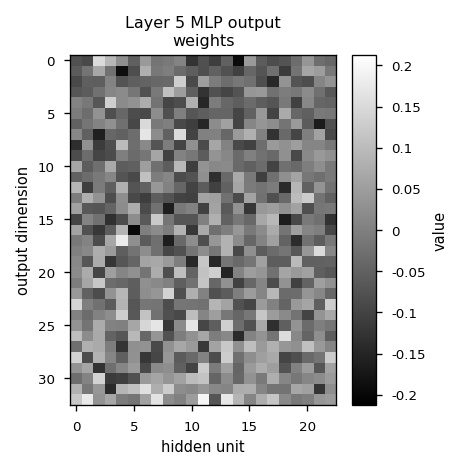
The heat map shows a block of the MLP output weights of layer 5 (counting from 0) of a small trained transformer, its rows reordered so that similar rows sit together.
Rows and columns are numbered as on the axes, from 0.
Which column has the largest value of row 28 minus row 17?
8
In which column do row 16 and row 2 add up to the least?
5
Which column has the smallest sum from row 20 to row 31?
14
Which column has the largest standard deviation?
11
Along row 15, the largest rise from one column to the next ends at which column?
7
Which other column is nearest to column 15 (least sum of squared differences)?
20
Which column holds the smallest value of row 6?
21
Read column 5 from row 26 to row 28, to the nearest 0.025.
0.1 0.025 0.025
